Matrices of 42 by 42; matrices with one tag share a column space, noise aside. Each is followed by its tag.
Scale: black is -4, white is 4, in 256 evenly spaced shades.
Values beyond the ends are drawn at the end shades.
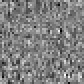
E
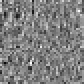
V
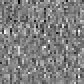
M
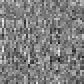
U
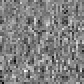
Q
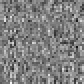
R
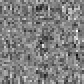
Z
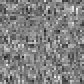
Z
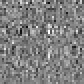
M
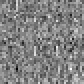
R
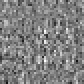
U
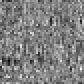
Q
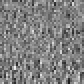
E
